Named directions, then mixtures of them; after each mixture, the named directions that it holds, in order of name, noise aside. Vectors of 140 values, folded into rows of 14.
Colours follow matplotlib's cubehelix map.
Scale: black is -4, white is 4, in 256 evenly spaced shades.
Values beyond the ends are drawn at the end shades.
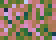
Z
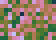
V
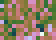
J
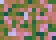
J, V, Z.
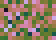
V, Z.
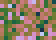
J, V.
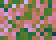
J, Z.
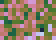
J, Z.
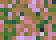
J, V.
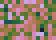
J, V, Z.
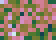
J, V.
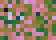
J, V, Z.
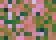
J, V, Z.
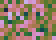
J, V, Z.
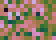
J, V, Z.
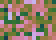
J, V, Z.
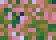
V.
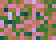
J, V, Z.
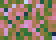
Z.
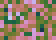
J, V, Z.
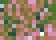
J.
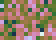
J.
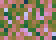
Z.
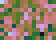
J, V, Z.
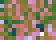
J.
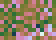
J, Z.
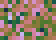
J, V, Z.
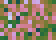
V, Z.
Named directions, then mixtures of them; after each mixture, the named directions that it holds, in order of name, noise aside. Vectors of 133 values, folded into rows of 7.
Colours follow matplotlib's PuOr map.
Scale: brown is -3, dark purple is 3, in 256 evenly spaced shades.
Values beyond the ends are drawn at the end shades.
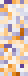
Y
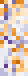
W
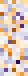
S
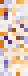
S, W, Y.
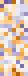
S, Y.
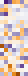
Y.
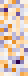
S, W, Y.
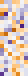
S, W, Y.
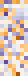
S, W, Y.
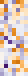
W.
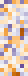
Y.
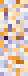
W, Y.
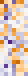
W.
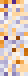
W.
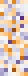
S.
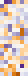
Y.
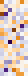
S, W.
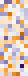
Y.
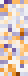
Y.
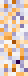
S, W.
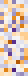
S.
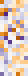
S, W, Y.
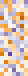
S, Y.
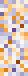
S.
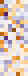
S, W, Y.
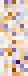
S, W, Y.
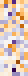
S, W, Y.
